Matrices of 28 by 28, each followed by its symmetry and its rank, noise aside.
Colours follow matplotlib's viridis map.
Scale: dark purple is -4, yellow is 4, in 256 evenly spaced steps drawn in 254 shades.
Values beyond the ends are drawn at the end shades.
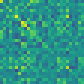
symmetric, rank four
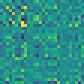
no symmetry, rank four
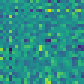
antisymmetric, rank four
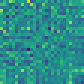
symmetric, rank six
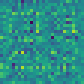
no symmetry, rank five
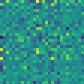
no symmetry, rank six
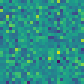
no symmetry, rank five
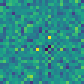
symmetric, rank six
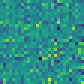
no symmetry, rank six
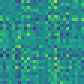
antisymmetric, rank four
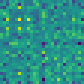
symmetric, rank four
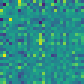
no symmetry, rank four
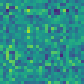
no symmetry, rank four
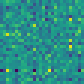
no symmetry, rank four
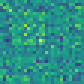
symmetric, rank five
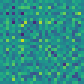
symmetric, rank four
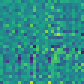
no symmetry, rank four
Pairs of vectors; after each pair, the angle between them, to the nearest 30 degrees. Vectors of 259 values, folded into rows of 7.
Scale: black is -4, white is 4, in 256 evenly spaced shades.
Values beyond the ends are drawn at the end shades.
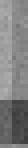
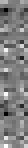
90 degrees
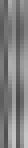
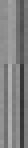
90 degrees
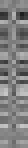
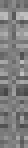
150 degrees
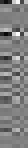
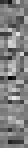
60 degrees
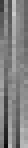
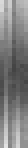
120 degrees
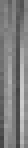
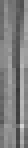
30 degrees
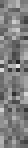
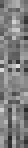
30 degrees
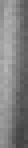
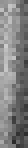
30 degrees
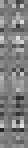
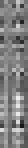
150 degrees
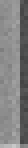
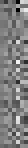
90 degrees
